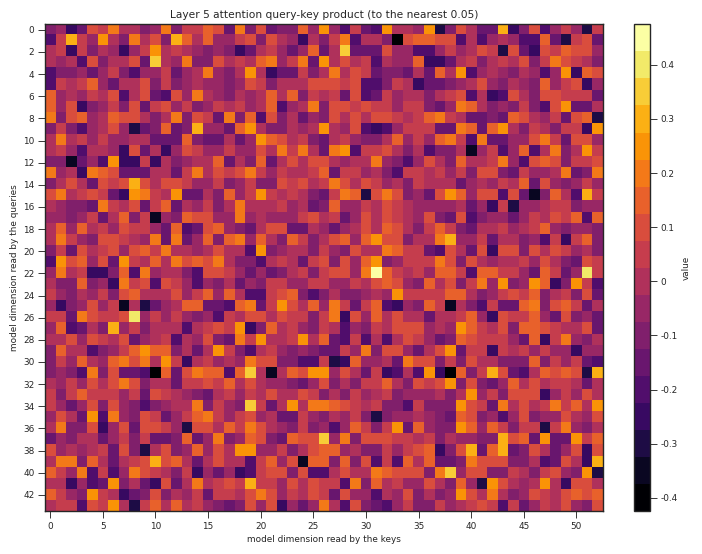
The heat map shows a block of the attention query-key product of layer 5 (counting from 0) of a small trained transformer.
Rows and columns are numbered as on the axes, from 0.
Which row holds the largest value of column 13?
3
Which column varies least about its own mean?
34
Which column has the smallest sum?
2
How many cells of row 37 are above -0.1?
35
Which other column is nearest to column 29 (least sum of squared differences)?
11
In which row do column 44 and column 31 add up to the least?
0
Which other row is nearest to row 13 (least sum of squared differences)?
42
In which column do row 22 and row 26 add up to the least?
14
